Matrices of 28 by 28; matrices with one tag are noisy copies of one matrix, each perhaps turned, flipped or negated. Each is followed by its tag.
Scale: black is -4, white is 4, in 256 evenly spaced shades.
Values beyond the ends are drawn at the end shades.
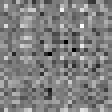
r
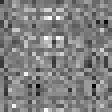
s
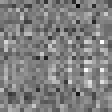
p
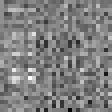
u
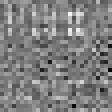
u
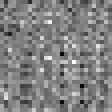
r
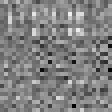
u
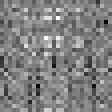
s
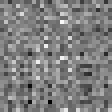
r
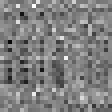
p
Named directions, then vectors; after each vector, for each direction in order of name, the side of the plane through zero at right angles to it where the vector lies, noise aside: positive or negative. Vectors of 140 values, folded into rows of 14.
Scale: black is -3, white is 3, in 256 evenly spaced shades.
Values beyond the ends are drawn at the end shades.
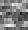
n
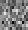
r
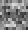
positive, negative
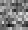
negative, negative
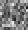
positive, negative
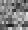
negative, negative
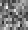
positive, positive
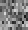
positive, positive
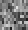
positive, positive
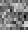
positive, positive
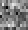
positive, negative
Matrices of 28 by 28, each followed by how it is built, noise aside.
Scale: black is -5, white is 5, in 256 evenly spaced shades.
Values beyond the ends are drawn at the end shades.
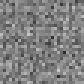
blocks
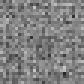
blocks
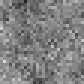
smooth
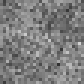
smooth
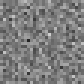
repeating rows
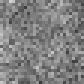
smooth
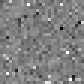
sparse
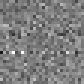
uneven rows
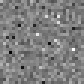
sparse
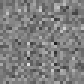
low rank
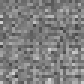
blocks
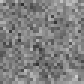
smooth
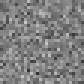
repeating rows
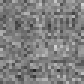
blocks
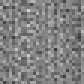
repeating rows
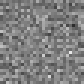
blocks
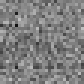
blocks
